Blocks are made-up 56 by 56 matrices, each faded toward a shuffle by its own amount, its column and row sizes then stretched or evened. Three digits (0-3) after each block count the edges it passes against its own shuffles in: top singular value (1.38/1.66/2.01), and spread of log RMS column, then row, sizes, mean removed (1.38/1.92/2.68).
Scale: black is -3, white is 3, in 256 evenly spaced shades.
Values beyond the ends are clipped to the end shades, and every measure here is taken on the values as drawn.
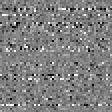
2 0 3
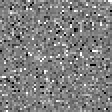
1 0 0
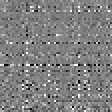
3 2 3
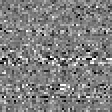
2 0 3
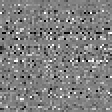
1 0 3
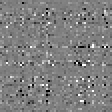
0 2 3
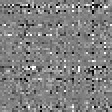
0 2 3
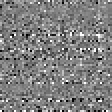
0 1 3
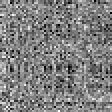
3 1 1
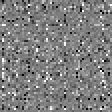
2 2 2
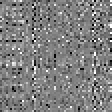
3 3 1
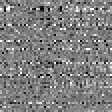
3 0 3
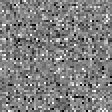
2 0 2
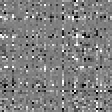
2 3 3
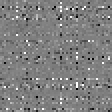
0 2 3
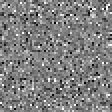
0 0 1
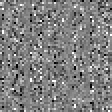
0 3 0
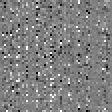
0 3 0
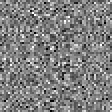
3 0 1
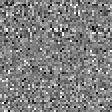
1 0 2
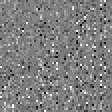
1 2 0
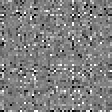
3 2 2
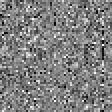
1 2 0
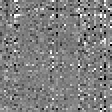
2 3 2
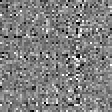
2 2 2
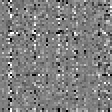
2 3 2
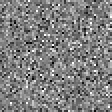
1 1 0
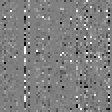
2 3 1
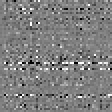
3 2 3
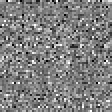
0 0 3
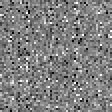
0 2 0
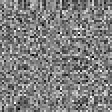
3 1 0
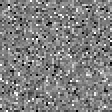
1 1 0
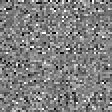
1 0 2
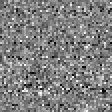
0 0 2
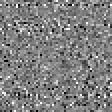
1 0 2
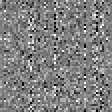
1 3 0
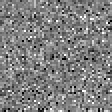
1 1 1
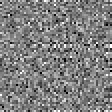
3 1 1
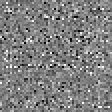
0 0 2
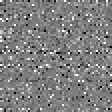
2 0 2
